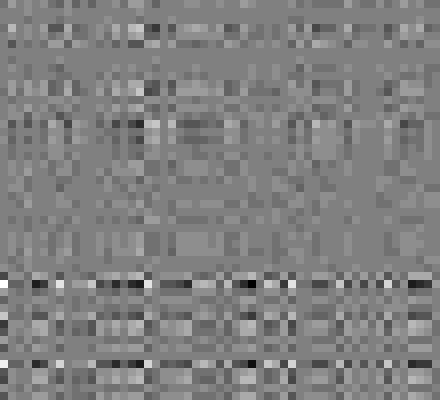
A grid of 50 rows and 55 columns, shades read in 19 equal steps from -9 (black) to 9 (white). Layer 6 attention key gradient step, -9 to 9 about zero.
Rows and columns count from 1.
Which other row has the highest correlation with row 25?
33
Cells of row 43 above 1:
1
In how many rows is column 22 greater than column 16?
15
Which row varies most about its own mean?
36
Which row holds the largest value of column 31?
48
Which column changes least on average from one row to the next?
47
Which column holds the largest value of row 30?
18
